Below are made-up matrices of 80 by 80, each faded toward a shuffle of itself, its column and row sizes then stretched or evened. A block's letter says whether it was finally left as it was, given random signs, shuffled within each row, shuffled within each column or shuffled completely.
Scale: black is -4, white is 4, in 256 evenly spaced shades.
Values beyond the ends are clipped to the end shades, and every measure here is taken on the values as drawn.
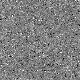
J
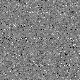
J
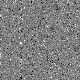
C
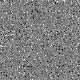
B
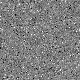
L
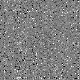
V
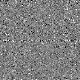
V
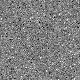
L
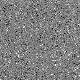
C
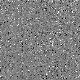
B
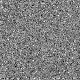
J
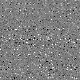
J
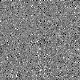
B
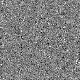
C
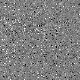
B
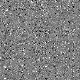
B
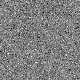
L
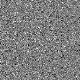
B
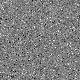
L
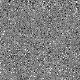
B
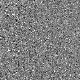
C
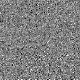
V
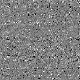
V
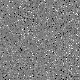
C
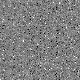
C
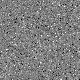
L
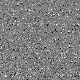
J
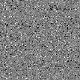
V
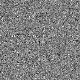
B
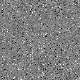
B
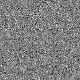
J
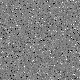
L
